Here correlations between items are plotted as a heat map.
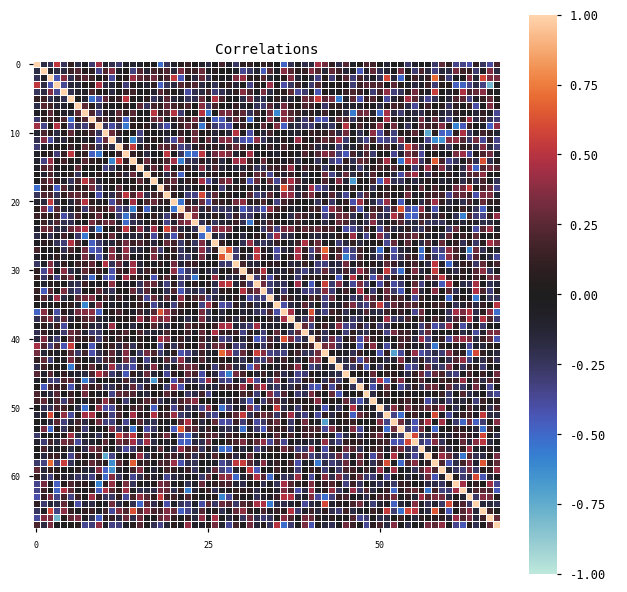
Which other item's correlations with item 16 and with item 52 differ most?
42
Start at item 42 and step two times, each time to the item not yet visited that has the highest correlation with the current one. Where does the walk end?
28
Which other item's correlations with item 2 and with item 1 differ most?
58
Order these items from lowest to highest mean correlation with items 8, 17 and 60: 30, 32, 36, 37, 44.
30, 36, 37, 32, 44
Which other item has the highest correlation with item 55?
54
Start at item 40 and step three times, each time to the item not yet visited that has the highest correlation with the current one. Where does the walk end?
63
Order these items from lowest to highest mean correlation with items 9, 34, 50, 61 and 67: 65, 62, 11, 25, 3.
11, 62, 65, 25, 3
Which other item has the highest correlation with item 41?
5
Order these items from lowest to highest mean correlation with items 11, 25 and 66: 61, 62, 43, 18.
43, 18, 62, 61
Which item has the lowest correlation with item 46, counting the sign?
17
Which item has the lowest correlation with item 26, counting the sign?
8
